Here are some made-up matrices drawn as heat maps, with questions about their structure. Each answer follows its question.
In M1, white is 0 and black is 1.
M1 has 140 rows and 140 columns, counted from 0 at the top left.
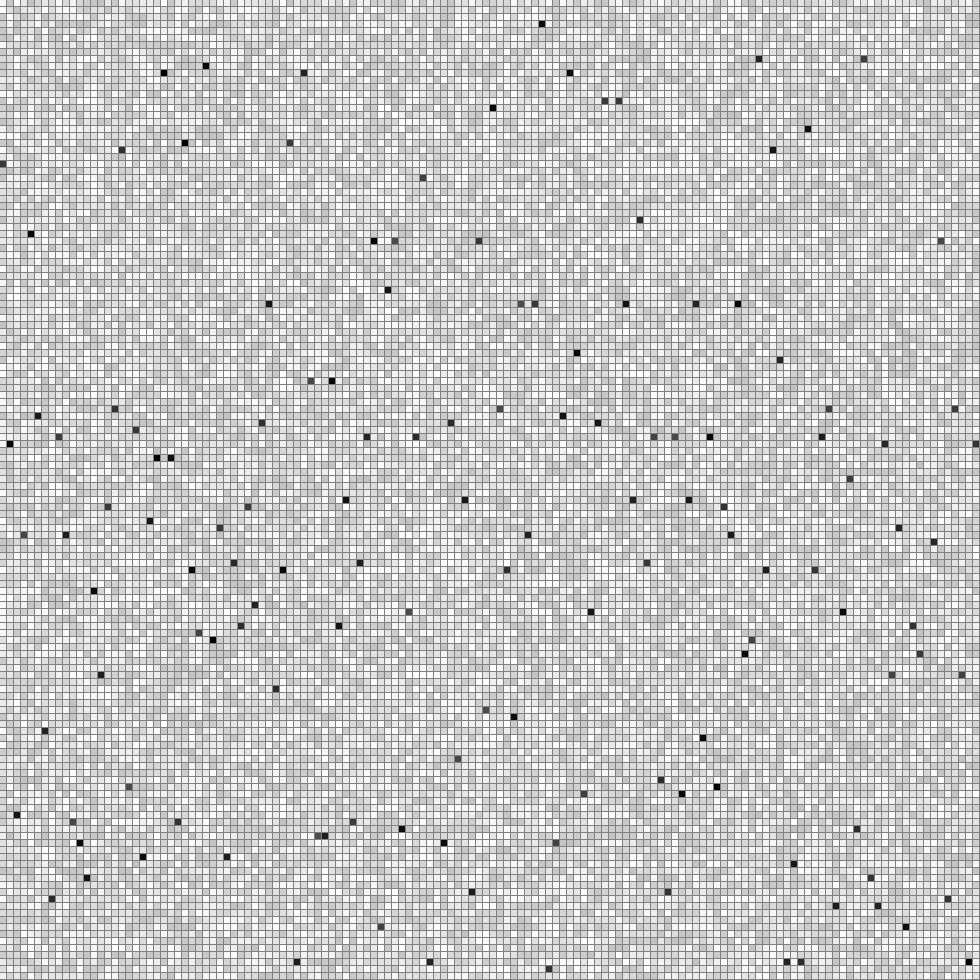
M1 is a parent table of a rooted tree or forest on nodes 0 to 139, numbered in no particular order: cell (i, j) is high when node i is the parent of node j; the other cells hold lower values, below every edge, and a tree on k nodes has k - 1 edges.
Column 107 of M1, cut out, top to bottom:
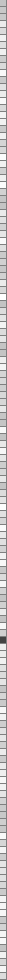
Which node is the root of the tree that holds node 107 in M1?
62
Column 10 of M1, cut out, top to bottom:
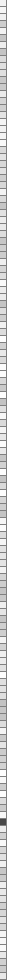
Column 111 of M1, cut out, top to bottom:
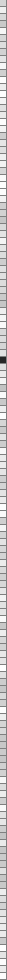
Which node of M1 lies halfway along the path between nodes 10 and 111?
59
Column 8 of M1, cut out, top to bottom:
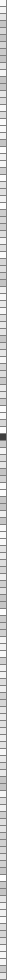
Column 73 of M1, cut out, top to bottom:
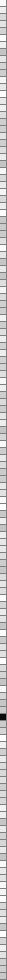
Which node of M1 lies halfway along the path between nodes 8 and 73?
137
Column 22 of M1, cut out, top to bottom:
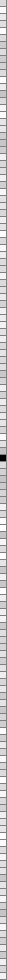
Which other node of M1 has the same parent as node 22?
24
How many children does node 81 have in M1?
5
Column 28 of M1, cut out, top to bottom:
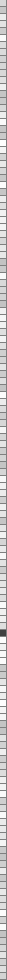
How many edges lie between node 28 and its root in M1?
4
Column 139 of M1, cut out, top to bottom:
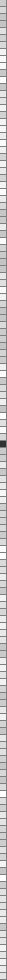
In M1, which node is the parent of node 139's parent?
120
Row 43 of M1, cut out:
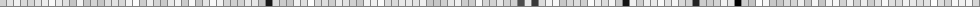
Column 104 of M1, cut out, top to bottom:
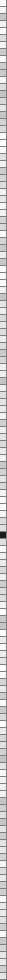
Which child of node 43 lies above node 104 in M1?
76
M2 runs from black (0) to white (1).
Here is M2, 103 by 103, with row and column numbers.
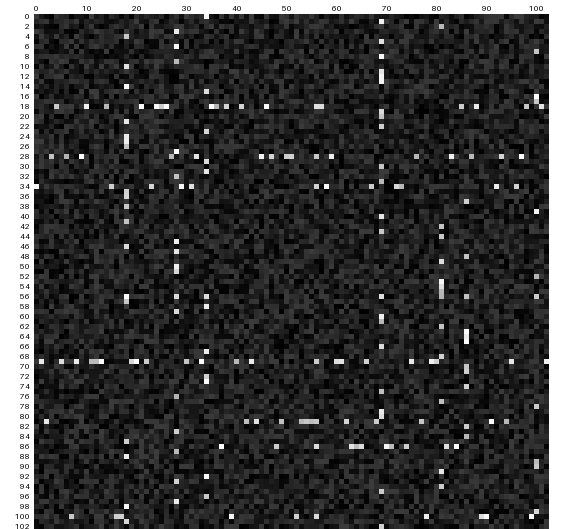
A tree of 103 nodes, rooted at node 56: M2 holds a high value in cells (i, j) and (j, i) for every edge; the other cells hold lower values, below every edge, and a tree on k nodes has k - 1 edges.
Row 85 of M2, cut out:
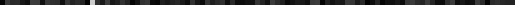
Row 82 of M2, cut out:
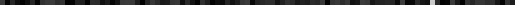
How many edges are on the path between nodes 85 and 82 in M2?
4
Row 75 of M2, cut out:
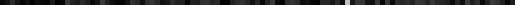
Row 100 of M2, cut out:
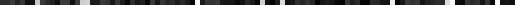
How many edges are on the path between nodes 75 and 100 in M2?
3
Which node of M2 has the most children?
69
